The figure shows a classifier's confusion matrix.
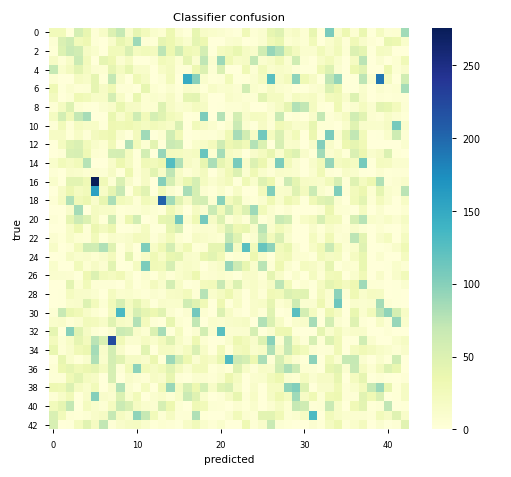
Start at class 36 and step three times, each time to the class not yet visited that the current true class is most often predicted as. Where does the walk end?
31
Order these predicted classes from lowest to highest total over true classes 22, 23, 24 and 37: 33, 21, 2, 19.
2, 19, 33, 21
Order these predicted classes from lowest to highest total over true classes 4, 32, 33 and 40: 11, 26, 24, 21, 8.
21, 11, 24, 26, 8
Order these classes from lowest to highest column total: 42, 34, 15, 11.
42, 15, 11, 34
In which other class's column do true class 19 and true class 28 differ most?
34
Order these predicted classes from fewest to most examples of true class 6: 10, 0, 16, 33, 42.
10, 16, 0, 33, 42
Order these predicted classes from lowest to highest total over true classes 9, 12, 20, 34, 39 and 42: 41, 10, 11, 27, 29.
41, 11, 29, 10, 27
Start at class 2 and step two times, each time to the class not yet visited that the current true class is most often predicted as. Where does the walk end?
5
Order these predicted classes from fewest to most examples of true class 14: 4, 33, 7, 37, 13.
7, 13, 4, 33, 37
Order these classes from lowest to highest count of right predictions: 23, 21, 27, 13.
21, 27, 13, 23
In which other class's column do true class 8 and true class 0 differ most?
33
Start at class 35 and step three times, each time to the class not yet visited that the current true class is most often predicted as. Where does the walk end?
11
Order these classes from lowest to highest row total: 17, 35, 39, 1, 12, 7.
7, 1, 39, 12, 17, 35
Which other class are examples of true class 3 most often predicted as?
20
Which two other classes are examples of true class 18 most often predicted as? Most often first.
13, 20
